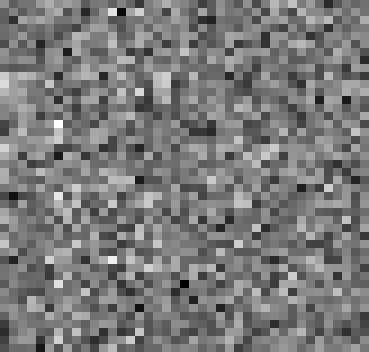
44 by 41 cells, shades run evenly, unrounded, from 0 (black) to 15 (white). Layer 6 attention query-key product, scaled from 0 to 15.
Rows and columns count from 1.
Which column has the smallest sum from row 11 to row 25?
17
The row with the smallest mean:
42
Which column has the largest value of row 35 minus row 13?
39
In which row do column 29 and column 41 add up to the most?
29
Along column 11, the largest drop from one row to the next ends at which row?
43
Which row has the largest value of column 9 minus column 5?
6
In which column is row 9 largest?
10
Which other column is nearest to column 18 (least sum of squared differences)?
19
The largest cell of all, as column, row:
7, 16
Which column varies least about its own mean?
4
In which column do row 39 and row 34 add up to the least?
25
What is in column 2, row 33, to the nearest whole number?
2
